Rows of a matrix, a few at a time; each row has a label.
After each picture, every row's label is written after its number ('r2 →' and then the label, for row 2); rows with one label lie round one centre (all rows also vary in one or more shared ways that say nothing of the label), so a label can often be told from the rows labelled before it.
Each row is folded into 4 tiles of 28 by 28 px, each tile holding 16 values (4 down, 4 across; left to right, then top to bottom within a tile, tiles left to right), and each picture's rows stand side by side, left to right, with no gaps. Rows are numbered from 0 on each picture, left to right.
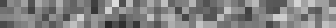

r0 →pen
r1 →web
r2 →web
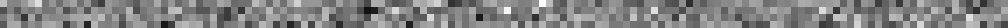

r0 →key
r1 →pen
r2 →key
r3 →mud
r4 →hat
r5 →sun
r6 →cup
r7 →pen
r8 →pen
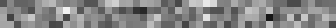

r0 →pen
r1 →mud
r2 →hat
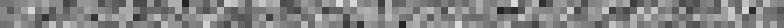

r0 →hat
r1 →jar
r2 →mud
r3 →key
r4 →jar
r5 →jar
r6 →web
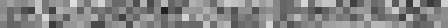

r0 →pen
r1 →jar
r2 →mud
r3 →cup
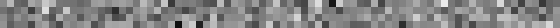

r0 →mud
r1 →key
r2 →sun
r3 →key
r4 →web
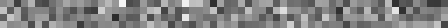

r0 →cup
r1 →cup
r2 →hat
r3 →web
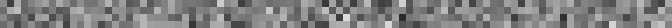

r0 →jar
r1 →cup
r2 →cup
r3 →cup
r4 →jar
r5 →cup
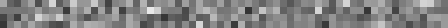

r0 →web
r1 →hat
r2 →sun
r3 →mud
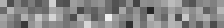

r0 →web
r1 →jar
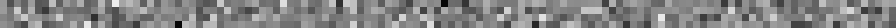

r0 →web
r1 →key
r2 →pen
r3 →sun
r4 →pen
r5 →key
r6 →hat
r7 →pen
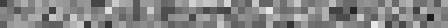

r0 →pen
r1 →mud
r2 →key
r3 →key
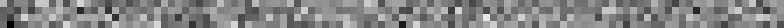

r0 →pen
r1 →cup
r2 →jar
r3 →key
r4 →jar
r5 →sun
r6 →pen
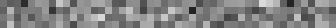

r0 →jar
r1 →pen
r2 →mud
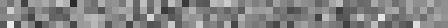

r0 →jar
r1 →jar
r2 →key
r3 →key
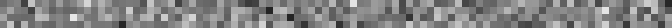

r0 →jar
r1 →pen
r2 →cup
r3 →hat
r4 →cup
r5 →sun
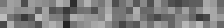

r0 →jar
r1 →hat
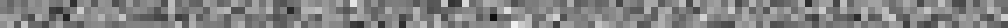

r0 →jar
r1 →hat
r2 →hat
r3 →key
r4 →hat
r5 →cup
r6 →pen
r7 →hat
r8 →hat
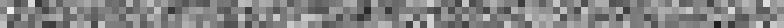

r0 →web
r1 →jar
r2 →pen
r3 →mud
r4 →jar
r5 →hat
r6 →web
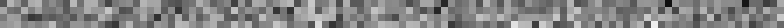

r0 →hat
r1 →hat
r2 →jar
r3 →sun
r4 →pen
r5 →sun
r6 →jar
